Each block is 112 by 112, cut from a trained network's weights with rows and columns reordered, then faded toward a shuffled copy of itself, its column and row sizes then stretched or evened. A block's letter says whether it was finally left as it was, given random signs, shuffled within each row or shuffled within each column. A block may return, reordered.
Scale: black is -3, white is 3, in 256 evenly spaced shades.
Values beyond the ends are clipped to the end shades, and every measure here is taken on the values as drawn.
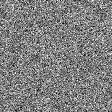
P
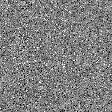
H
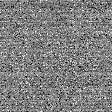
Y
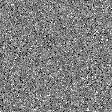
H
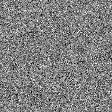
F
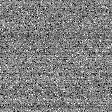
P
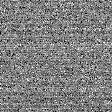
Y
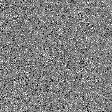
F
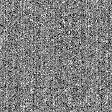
Y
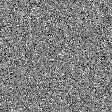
F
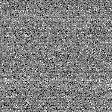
Y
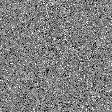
H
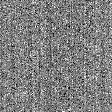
Y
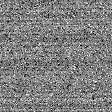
P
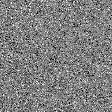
H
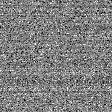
P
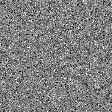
H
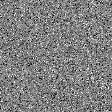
H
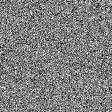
P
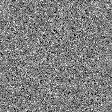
H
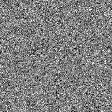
Y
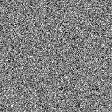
Y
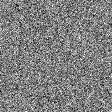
H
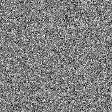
F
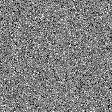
H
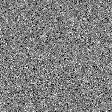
P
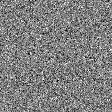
P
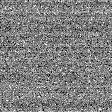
P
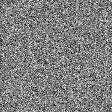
H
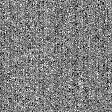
H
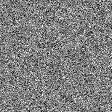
H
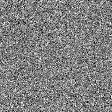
F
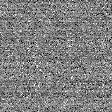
Y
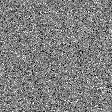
P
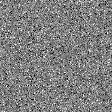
F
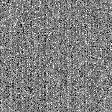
Y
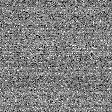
P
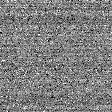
P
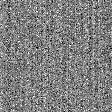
H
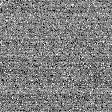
P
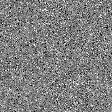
H
